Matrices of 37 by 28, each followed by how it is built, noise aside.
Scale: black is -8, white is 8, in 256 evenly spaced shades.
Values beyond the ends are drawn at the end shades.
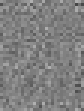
low rank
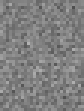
repeating columns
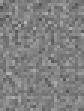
repeating columns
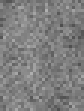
smooth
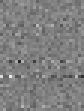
uneven rows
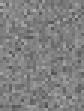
noise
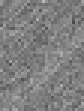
Hankel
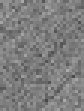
Hankel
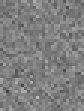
Toeplitz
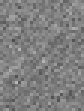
Hankel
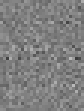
uneven rows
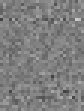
uneven rows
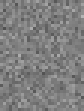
noise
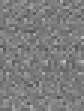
repeating columns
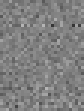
uneven rows
